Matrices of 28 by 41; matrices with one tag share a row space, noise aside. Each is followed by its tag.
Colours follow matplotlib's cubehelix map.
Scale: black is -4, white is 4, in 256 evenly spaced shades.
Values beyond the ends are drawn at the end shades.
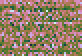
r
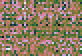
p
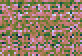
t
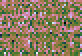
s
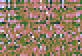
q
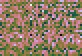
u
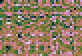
t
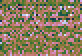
s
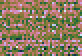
u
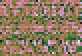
u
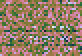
u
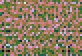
p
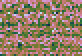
t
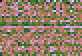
t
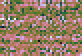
q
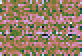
u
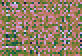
p
